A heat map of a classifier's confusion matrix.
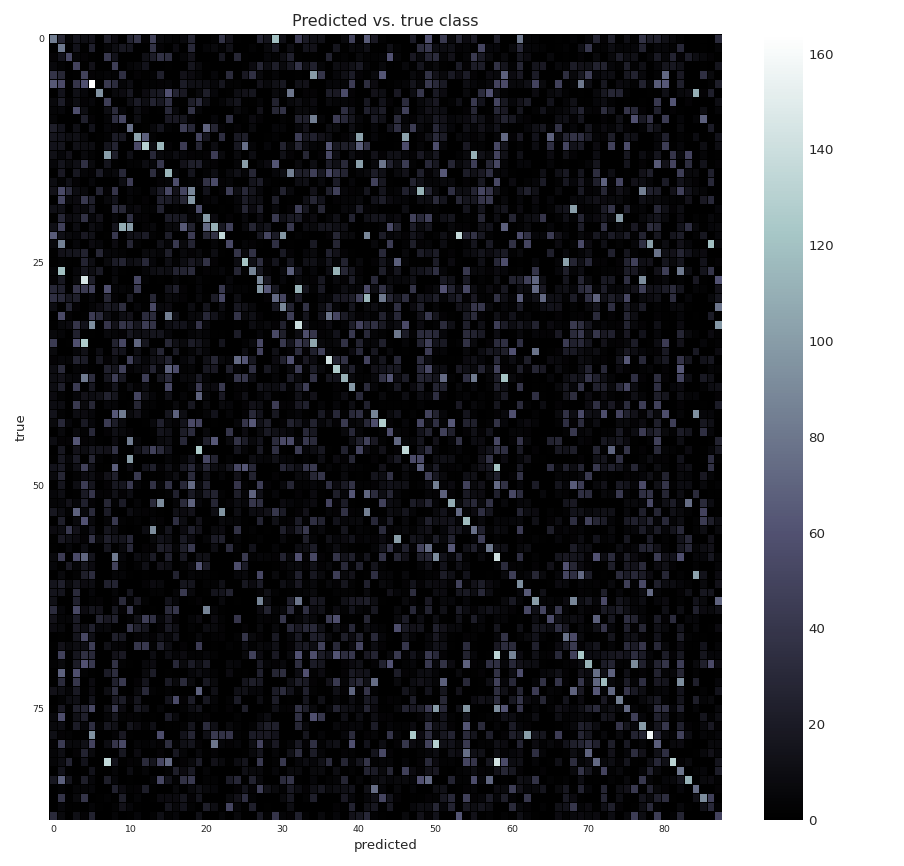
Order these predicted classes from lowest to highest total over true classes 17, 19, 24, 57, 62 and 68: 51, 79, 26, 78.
51, 26, 78, 79
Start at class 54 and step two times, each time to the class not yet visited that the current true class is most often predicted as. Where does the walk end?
34
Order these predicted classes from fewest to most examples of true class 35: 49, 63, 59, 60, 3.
3, 59, 49, 60, 63
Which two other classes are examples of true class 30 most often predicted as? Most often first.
87, 13
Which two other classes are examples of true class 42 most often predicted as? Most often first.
84, 9
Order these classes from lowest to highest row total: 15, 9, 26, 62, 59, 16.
62, 59, 16, 9, 15, 26
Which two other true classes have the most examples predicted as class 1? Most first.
26, 23
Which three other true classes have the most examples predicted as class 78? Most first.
23, 62, 52
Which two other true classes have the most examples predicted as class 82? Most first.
72, 26
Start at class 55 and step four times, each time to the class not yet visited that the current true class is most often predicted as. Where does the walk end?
58
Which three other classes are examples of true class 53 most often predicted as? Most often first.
22, 41, 3
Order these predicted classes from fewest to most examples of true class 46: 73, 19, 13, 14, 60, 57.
60, 57, 14, 13, 73, 19
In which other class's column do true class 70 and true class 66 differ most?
76
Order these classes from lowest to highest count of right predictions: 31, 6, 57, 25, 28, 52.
31, 28, 57, 6, 52, 25
